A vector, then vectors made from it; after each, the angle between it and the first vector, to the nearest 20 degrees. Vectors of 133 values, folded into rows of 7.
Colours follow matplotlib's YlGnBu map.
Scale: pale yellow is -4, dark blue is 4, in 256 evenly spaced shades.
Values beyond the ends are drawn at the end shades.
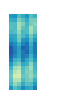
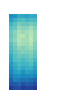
100 degrees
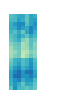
160 degrees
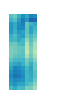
140 degrees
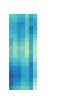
140 degrees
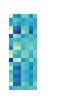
120 degrees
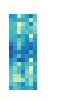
40 degrees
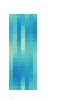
140 degrees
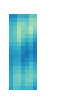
40 degrees
